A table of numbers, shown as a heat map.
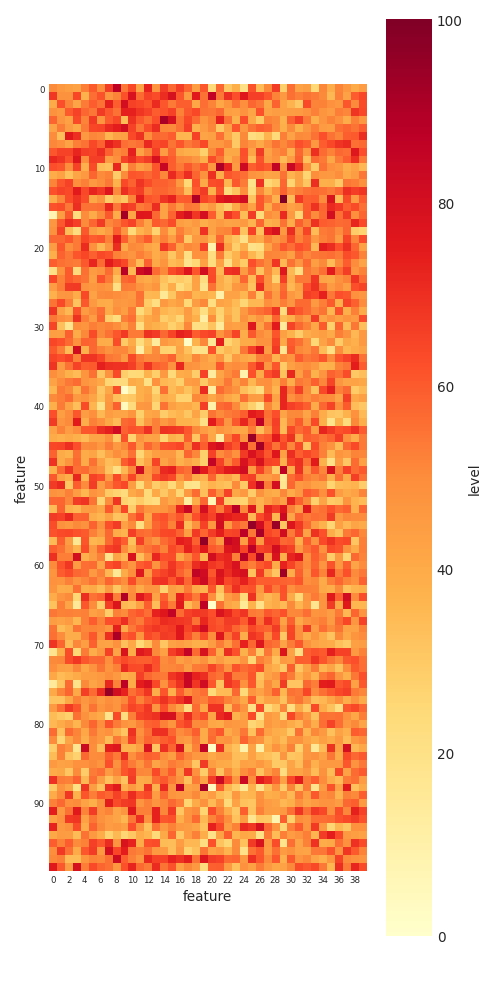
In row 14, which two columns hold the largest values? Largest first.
29, 18
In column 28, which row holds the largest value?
55
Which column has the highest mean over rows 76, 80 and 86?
7
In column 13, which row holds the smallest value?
32
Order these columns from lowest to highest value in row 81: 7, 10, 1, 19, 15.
1, 19, 7, 15, 10
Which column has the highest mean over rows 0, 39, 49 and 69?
8
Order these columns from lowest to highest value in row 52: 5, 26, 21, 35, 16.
35, 26, 16, 5, 21
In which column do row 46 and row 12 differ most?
25
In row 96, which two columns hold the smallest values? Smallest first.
24, 17
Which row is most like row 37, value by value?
51
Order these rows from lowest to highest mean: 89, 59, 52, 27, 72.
52, 27, 89, 72, 59
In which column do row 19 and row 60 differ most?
23
